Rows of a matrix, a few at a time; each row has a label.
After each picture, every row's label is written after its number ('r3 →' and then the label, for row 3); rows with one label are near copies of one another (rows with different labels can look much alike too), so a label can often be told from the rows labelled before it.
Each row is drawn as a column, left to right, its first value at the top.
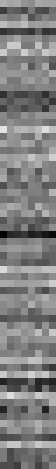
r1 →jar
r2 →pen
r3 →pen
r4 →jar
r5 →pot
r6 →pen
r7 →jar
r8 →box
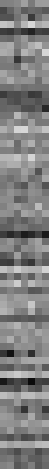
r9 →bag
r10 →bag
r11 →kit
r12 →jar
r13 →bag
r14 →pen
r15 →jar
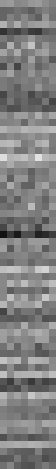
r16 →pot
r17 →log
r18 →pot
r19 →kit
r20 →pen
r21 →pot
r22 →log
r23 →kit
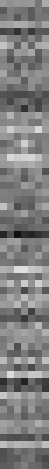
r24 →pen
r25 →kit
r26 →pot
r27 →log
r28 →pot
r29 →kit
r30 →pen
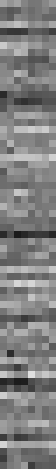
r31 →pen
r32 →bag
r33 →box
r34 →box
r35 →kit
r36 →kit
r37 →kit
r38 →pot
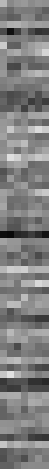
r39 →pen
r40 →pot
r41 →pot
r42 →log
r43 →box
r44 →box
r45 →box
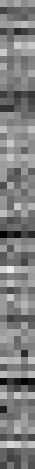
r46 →jar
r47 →log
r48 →pen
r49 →bag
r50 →pen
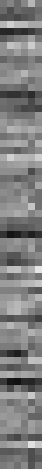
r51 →bag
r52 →bag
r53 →bag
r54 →bag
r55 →pen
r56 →log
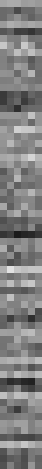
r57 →pen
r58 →log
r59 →jar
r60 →pen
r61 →box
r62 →pot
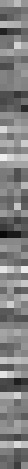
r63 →pot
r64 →pot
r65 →pen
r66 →log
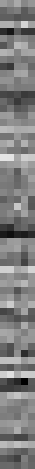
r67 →pot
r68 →pot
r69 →pen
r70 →bag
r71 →pot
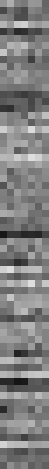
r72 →jar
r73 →log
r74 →bag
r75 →bag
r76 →kit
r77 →pot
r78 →kit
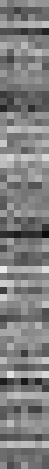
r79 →log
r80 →kit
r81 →jar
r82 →bag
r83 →jar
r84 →jar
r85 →pot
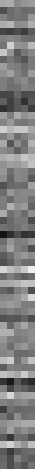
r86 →jar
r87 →pen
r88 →kit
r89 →kit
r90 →log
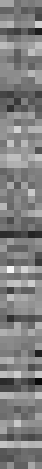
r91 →pen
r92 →log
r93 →kit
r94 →log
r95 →box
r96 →bag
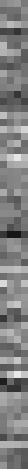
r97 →box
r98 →pot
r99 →pot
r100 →kit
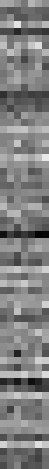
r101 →pen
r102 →jar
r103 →bag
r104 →kit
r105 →pen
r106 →pen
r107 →pot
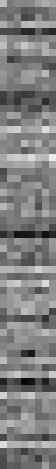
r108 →pen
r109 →kit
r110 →kit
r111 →bag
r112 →bag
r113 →log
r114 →box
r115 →pot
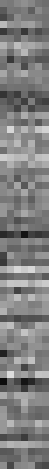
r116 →bag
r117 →kit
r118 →log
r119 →box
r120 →log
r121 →kit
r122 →kit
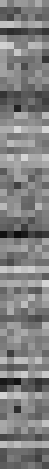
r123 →pen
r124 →bag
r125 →jar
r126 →pot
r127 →log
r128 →pen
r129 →kit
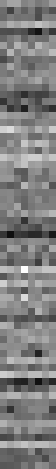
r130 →kit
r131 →jar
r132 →pen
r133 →log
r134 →pot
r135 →bag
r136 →log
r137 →jar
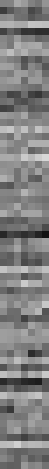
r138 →jar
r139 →jar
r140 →pen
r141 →box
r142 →bag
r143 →bag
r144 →pot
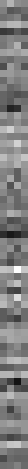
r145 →pot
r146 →jar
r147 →log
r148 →pot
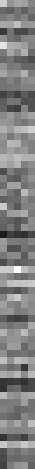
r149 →pen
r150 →log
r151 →log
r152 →box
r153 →kit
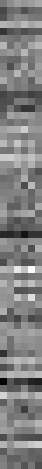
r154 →bag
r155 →pot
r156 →log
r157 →jar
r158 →log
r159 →pen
